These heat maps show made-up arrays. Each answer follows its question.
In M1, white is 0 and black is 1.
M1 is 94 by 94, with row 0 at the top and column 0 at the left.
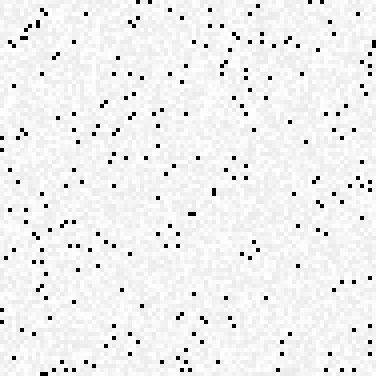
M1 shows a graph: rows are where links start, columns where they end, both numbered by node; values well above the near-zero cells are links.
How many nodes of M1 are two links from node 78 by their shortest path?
3
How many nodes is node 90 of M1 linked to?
5
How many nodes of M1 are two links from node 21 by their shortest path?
7
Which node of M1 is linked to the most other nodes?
node 92
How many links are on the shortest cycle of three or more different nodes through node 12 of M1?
3
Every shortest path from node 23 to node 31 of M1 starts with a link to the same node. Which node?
node 33
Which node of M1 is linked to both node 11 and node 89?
node 3
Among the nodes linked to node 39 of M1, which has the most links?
node 58
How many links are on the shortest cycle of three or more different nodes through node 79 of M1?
3
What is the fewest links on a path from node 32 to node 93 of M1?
3
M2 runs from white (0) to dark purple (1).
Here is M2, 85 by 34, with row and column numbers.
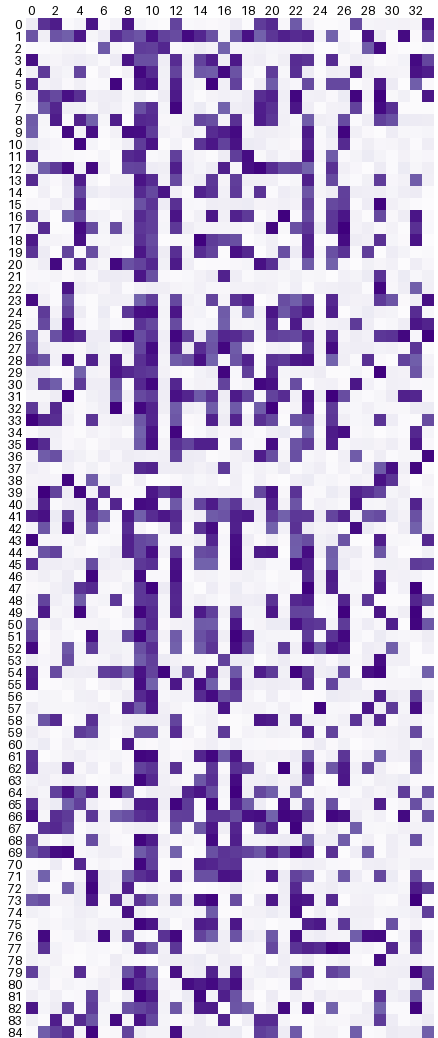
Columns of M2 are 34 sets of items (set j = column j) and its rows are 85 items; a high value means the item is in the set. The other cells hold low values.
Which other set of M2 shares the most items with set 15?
17
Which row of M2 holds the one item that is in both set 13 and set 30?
26
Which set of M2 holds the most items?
9
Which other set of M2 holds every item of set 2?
20
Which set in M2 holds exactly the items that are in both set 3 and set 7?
31
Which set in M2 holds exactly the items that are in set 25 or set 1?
12
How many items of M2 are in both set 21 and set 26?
7
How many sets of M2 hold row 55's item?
9
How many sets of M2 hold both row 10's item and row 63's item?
7
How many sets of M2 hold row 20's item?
11
